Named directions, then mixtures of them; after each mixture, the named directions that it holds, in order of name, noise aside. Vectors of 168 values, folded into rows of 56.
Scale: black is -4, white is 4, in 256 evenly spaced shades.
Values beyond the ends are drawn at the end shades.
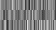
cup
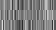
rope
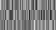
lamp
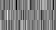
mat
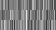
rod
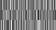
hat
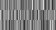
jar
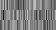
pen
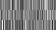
rope.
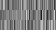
lamp, rod.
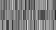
cup, hat, mat.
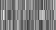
cup, mat, pen.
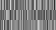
hat, lamp, pen.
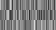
lamp.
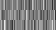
cup, jar, rod.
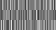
hat.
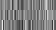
rope.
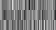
cup.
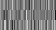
cup, rod.
